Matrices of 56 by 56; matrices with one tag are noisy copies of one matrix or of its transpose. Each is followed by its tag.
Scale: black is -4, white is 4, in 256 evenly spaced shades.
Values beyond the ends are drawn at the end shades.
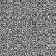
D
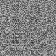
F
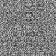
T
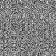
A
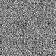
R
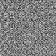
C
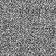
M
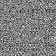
M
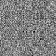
F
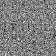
A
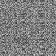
R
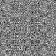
F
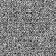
T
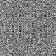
T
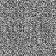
T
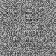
T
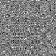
F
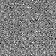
C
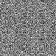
R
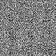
M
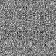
F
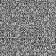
D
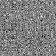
A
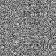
A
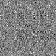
F
